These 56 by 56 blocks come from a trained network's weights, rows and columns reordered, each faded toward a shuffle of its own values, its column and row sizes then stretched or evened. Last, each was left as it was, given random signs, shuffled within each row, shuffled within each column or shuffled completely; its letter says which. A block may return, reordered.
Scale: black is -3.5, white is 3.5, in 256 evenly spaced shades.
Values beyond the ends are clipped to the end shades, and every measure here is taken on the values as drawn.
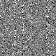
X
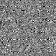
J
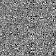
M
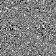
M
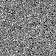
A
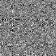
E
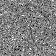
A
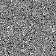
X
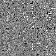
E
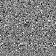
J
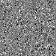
X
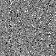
X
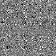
E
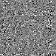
E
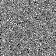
A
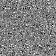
J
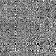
M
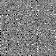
E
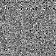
E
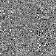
E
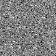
J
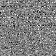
J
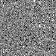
X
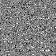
J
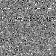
J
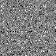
M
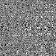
E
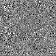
E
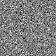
X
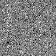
X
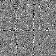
E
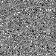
J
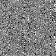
X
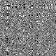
M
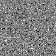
J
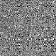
M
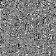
E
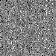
X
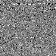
J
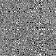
E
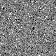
A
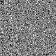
X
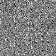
X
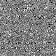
J
